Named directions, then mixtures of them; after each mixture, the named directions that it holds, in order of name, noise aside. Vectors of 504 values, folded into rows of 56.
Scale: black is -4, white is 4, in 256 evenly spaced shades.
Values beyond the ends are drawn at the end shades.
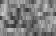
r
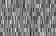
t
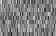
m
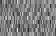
m, t.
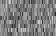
m, r, t.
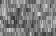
r, t.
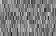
m.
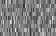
t.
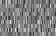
m, t.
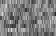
m, r, t.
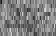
m, r.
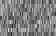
m, r, t.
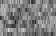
m, r.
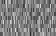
t.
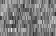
m, r, t.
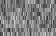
m, r, t.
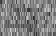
m, r, t.
